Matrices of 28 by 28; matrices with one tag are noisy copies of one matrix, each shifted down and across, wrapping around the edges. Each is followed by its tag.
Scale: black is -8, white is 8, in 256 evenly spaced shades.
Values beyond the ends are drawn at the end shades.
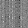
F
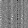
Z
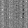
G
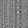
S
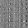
S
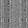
F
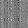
F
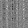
Z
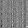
S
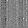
F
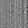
S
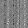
Z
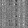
G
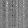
Z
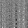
G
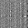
S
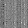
F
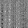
G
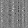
Z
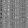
G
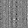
S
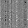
Z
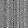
Z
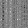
G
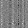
Z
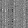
F
